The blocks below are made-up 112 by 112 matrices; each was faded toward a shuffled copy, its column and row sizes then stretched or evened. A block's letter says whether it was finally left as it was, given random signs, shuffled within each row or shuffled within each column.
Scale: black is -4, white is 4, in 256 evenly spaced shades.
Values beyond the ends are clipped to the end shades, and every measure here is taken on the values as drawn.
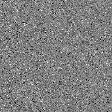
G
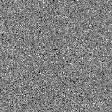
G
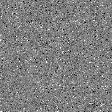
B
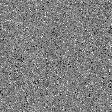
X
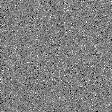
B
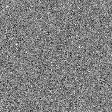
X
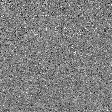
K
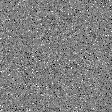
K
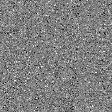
G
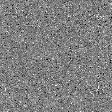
B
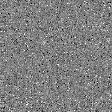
G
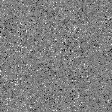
B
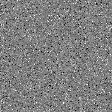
X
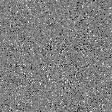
B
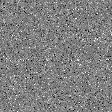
K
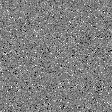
K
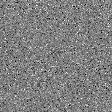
K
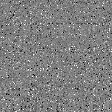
G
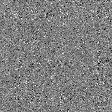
B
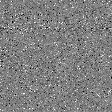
K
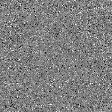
G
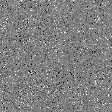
B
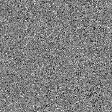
B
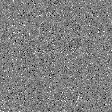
G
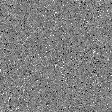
X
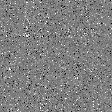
B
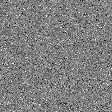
K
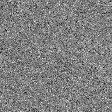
K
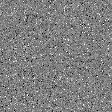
X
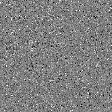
G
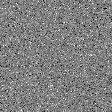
K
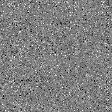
B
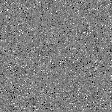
B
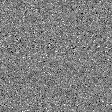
K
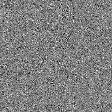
G
